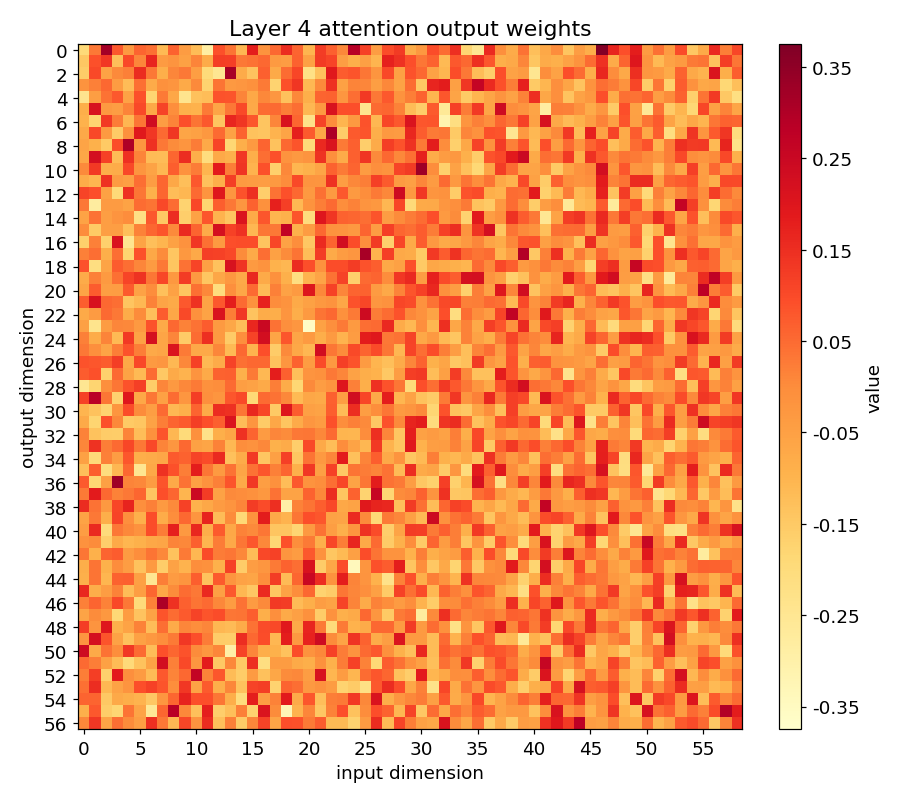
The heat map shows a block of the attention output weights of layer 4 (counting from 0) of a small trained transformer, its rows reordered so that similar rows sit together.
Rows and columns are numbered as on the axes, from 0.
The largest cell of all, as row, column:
0, 46
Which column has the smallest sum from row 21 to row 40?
19
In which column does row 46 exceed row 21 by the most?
7
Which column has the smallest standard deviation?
48
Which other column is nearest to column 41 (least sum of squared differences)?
9
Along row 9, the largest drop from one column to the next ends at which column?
40
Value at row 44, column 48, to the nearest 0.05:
-0.05
